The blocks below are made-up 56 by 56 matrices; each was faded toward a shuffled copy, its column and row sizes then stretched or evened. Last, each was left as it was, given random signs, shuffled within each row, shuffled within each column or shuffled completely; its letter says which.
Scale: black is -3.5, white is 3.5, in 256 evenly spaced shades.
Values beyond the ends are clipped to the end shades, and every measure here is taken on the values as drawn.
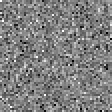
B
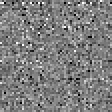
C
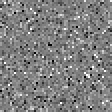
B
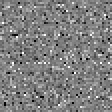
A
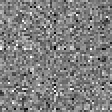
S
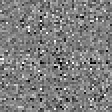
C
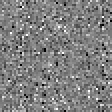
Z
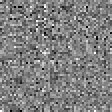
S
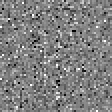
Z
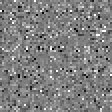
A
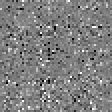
S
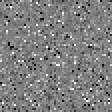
B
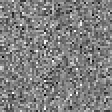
Z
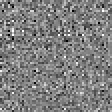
S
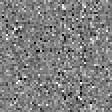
Z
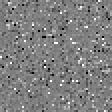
B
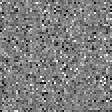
C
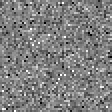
B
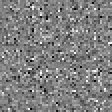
C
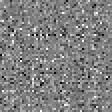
C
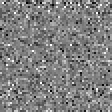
A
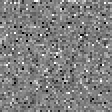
A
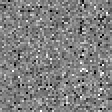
Z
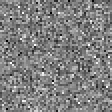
B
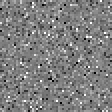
B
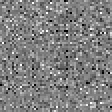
S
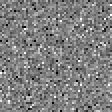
B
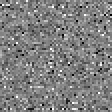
A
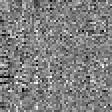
S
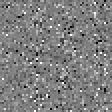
Z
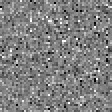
Z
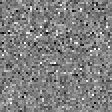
A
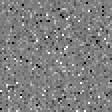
B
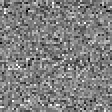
A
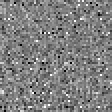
A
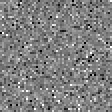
B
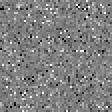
A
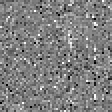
Z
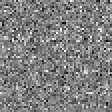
A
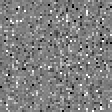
Z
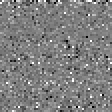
A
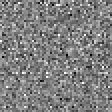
A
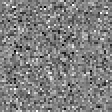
Z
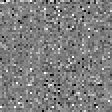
C
